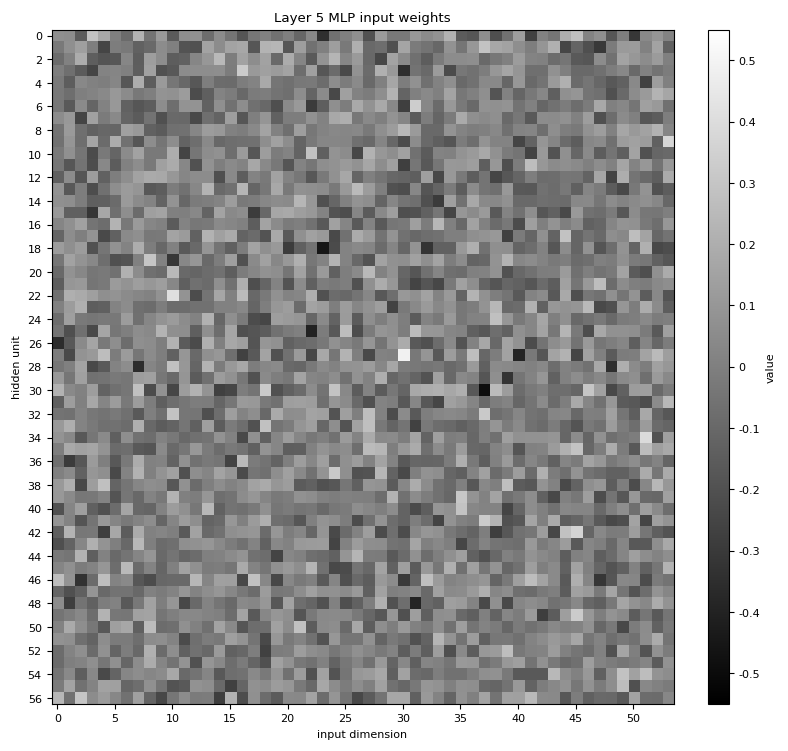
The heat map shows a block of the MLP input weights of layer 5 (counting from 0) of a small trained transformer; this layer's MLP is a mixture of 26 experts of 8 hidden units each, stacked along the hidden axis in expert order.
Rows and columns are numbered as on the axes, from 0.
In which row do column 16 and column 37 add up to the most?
1
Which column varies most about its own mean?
30
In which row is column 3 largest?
0
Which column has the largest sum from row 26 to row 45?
53
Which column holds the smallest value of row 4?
51
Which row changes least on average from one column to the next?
8
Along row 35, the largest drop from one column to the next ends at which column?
46
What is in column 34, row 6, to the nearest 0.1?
0.1
